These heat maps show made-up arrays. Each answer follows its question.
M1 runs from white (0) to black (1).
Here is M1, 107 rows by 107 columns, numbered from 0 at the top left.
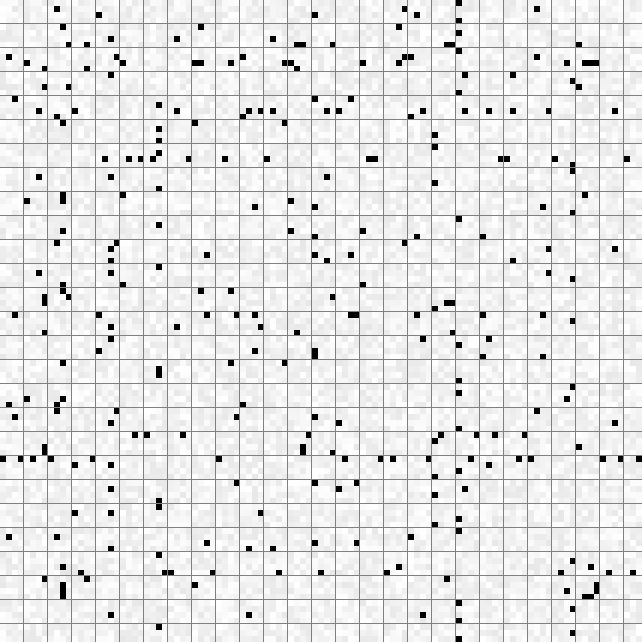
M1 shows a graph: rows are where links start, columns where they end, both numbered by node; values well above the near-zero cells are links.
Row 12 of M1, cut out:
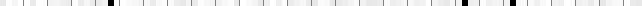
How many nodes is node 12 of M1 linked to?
3
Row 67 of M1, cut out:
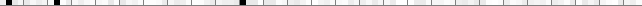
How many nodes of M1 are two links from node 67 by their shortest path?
3
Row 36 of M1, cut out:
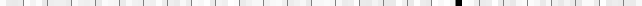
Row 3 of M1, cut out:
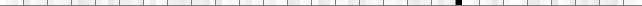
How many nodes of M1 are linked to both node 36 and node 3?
1
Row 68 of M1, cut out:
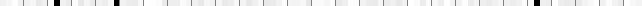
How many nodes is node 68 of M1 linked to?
3
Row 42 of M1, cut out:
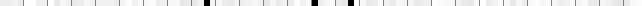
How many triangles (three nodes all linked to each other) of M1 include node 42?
2
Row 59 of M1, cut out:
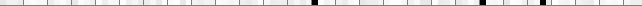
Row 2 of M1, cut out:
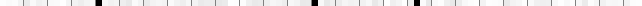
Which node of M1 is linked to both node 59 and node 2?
node 52
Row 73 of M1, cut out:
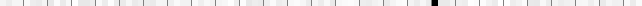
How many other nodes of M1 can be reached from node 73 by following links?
8
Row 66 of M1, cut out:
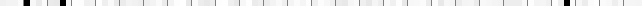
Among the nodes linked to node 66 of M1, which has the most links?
node 10
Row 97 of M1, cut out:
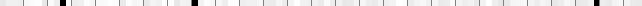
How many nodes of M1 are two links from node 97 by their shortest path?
10
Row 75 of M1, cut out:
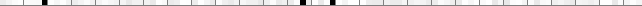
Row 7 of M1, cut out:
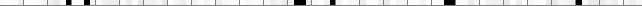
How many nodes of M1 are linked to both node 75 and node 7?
2
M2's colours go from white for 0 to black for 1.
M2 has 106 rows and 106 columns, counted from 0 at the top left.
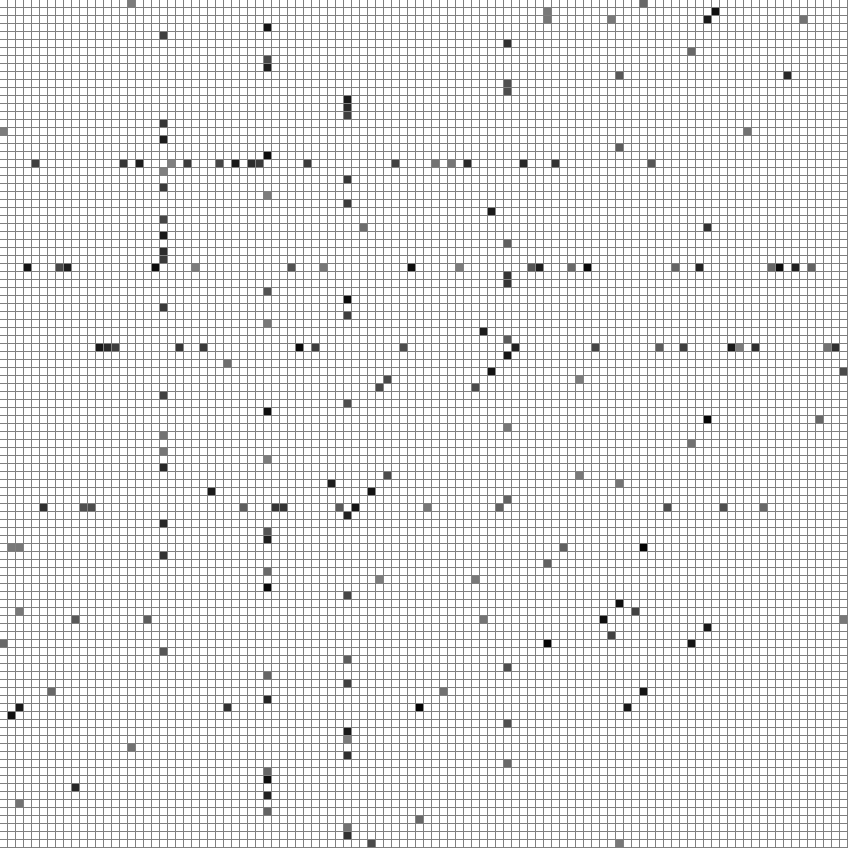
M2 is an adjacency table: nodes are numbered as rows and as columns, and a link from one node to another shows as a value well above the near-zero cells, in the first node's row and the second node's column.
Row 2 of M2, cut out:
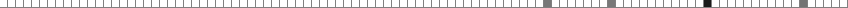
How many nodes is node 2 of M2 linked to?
4
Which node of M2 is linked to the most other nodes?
node 33
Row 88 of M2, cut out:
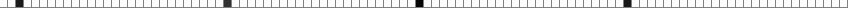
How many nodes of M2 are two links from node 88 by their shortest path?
5
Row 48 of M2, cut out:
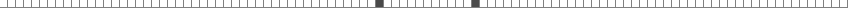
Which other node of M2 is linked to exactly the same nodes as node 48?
node 72
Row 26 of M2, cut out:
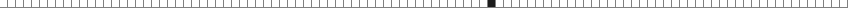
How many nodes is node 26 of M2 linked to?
1
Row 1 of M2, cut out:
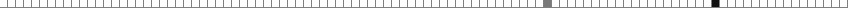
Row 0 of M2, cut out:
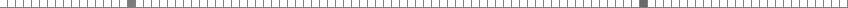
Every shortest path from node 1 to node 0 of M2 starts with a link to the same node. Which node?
node 68
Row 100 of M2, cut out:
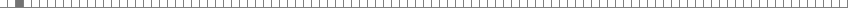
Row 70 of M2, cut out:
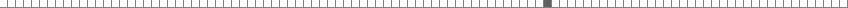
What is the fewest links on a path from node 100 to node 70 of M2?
3
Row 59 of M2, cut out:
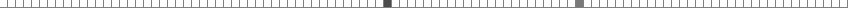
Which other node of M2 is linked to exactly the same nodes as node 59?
node 47
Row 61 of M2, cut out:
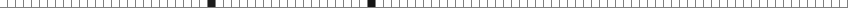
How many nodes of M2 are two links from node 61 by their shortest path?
1
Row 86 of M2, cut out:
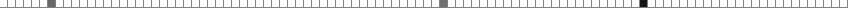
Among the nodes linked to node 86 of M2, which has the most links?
node 80
